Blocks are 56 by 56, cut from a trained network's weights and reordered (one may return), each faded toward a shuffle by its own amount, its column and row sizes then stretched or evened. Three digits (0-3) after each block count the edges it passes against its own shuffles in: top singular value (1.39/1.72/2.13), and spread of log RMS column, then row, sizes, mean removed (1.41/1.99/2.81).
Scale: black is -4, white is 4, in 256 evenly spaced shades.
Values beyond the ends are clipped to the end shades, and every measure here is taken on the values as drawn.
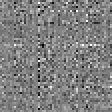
1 3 2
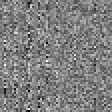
0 3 0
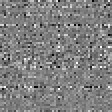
0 1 3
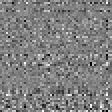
2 2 3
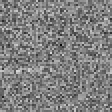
0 1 2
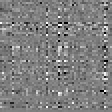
3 2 3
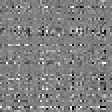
2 2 3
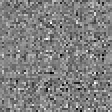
1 2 2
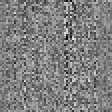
0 3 1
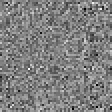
0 2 2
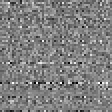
1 1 3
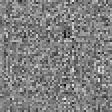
1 2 1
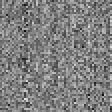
1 2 0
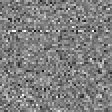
1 0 2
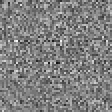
0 1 2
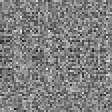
2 1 1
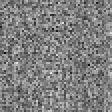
1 1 0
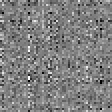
0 3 2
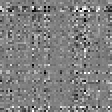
1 3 3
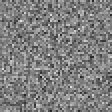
0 1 1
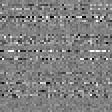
1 0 3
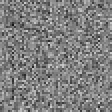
1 2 0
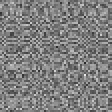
3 0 1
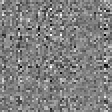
1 3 2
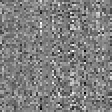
2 3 1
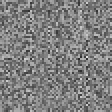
0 3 2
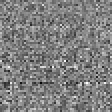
2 1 2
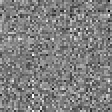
1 2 2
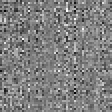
1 3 2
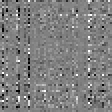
1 3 2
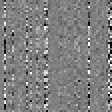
3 3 0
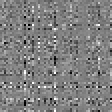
1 3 3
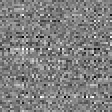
2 1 3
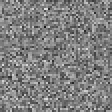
0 1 2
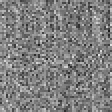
2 0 1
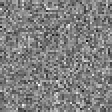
1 0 0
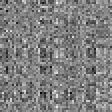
3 2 2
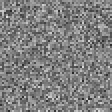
0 0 2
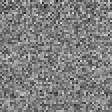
0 0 2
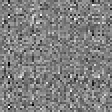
2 2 1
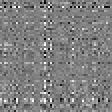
3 2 3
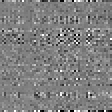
3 2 3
